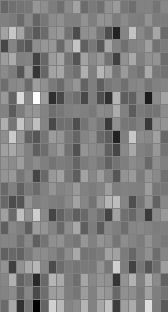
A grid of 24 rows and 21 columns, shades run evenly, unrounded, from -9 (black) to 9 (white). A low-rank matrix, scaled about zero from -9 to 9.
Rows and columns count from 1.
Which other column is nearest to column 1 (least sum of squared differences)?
20
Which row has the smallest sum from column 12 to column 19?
8
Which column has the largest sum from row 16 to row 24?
14
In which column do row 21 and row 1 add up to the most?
15
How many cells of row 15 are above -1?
18
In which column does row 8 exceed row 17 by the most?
5
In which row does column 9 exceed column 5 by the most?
24
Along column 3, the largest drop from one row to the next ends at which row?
9
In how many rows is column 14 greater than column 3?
14
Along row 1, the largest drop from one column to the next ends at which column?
11
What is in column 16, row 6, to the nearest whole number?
2
